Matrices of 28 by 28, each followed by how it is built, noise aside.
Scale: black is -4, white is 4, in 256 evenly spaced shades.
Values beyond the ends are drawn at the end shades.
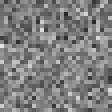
repeating columns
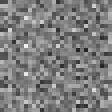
repeating rows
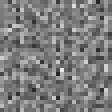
repeating rows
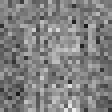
blocks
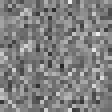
repeating rows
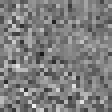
lower triangular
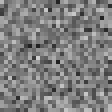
blocks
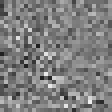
lower triangular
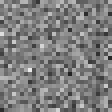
repeating rows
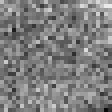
smooth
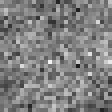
smooth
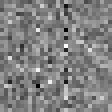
uneven columns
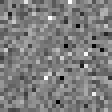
sparse
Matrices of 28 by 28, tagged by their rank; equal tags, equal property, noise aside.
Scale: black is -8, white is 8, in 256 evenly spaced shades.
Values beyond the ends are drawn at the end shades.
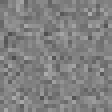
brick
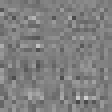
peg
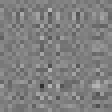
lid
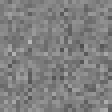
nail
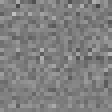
nail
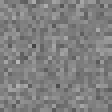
brick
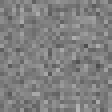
nail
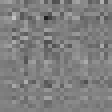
lid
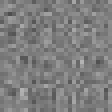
peg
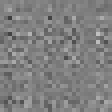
peg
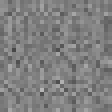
peg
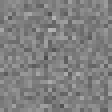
brick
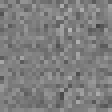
nail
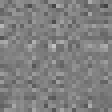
peg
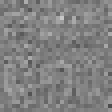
nail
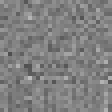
nail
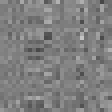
lid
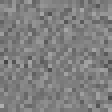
brick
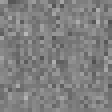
brick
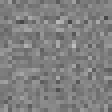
nail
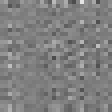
lid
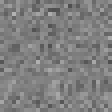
nail
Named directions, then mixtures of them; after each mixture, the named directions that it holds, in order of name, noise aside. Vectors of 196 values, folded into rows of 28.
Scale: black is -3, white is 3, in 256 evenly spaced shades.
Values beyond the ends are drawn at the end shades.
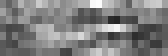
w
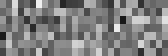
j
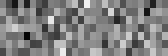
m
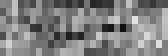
j, w.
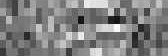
m, w.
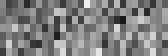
j, m.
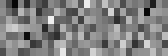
m.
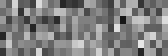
j.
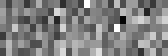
j, m.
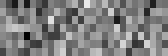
m.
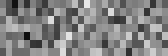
m.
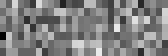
j.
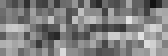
m, w.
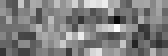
m, w.
